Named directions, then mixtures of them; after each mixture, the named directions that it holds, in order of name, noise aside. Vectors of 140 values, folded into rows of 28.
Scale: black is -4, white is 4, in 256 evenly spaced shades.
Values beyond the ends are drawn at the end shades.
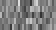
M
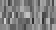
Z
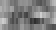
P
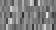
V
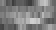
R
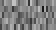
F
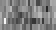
F, P, Z.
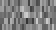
F, M, Z.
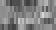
P, R.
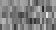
F, P, V.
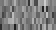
F, R, V.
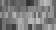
R.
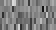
F.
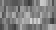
R, Z.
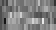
P, Z.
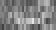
R, Z.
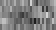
F, P, V.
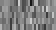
F, M, V.
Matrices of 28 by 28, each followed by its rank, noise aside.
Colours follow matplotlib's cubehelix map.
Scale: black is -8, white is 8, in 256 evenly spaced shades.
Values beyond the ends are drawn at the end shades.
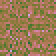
four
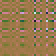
one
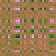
one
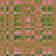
two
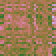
two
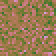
four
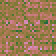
four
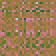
four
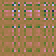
one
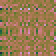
two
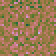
four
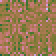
four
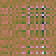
one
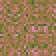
four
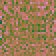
four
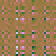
one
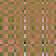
one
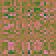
two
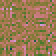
four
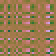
one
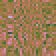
four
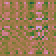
two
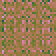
two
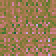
three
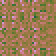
three
